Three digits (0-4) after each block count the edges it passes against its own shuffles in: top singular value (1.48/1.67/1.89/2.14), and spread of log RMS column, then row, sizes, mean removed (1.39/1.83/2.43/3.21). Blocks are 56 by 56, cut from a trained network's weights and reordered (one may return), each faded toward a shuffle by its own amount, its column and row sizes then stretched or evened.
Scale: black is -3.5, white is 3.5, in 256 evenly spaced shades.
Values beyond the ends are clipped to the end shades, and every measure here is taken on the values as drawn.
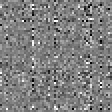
1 3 2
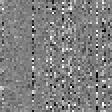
0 4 1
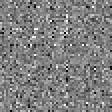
0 2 3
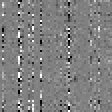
2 4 2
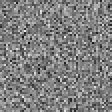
3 1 0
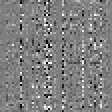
1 4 2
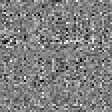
1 2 3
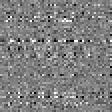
3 2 3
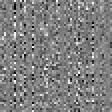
3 4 1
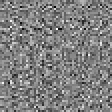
4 2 2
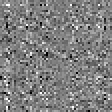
1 3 2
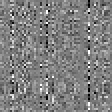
4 4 1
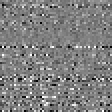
1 1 4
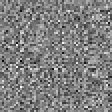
3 1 1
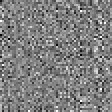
4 3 1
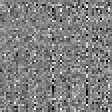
3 3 2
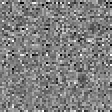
2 2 2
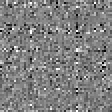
0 2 3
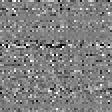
0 1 4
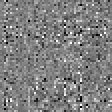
0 3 2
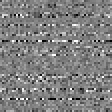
4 0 4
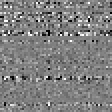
1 1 4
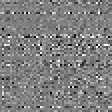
3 2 4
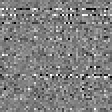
2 1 3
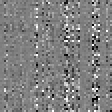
1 4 2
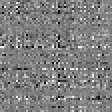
3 2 4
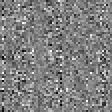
1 3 1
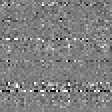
2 1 3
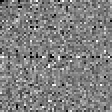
1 2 2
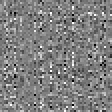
1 4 1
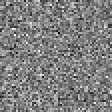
0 0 1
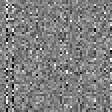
3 3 0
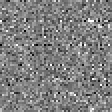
0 0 3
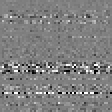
4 0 4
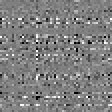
1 2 4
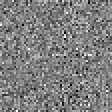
1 1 2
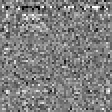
3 1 2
